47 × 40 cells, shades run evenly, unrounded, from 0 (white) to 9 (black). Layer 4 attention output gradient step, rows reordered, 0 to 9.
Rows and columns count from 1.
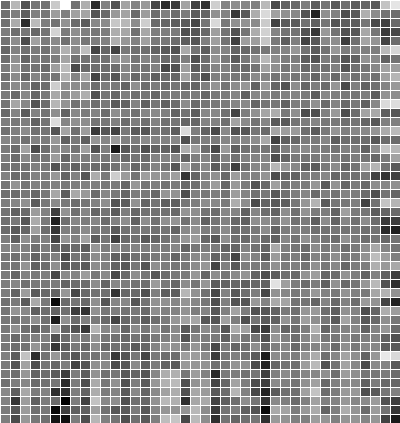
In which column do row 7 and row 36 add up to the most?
6
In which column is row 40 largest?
27
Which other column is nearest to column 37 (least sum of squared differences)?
26
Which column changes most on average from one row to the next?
40
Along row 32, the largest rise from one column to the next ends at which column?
39
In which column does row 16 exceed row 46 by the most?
28
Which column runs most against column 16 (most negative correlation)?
9
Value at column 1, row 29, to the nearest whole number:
5
